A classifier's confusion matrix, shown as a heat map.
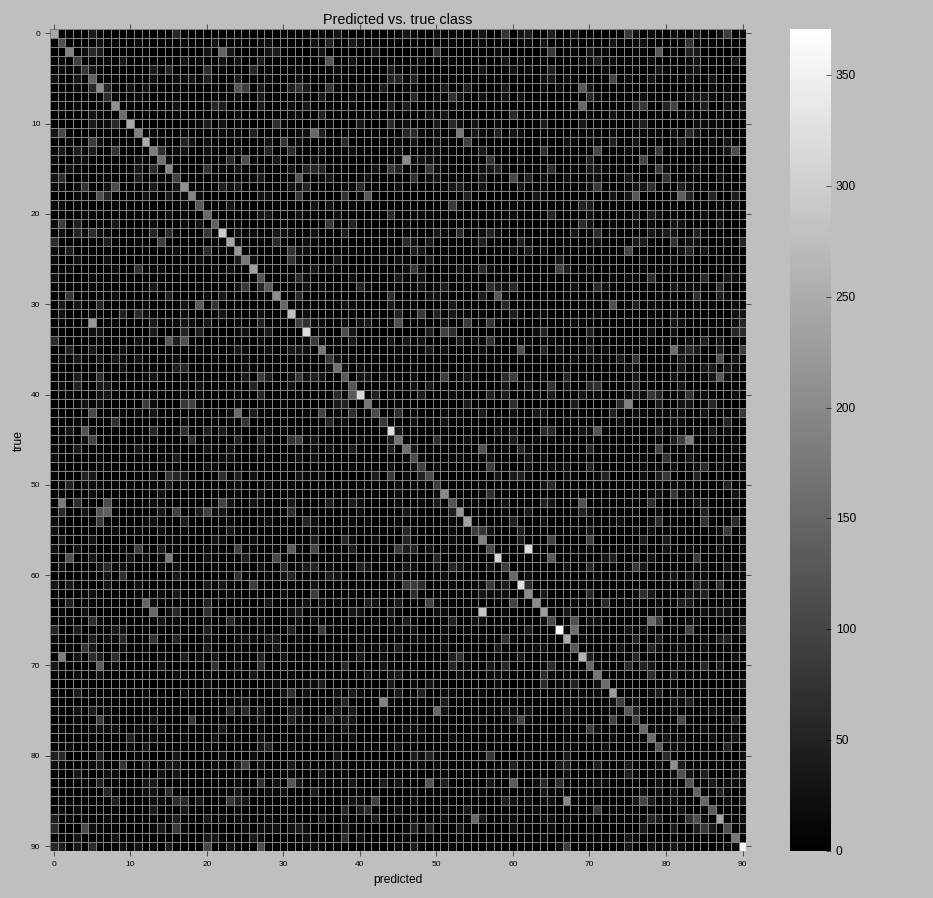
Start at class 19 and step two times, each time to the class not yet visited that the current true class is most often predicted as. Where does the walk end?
1
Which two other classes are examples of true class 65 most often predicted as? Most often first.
78, 68
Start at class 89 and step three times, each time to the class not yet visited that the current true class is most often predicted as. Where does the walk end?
55
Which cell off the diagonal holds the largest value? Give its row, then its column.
57, 62
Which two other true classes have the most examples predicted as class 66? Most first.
26, 83
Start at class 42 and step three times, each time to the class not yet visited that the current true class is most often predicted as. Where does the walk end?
50
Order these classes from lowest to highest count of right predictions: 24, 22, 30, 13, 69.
30, 13, 24, 69, 22
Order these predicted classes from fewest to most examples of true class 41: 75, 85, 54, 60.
85, 54, 60, 75
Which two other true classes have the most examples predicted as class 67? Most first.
85, 90
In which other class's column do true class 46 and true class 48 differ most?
56
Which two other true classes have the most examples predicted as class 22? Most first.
2, 52
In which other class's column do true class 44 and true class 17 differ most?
8
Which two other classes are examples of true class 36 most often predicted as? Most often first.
87, 76
